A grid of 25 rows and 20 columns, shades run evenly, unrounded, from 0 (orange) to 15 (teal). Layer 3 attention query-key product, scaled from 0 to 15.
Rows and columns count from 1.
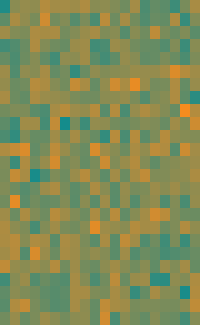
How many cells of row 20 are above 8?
10
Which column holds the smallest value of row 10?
20
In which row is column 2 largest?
11
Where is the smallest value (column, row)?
19, 9
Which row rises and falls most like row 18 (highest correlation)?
12
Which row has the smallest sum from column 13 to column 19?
6
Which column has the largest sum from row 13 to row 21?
17
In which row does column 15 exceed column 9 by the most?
1
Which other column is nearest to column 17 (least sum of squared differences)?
16
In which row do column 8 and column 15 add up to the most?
2
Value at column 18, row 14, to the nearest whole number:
7
